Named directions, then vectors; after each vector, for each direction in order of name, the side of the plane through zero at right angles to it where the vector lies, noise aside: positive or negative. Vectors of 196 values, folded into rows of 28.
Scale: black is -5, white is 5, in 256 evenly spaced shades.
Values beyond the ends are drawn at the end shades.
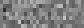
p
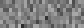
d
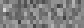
negative, negative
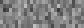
positive, positive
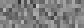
negative, negative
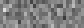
negative, negative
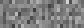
negative, positive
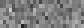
positive, negative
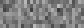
positive, positive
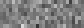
negative, positive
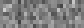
negative, negative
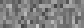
positive, negative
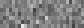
negative, positive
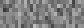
positive, positive
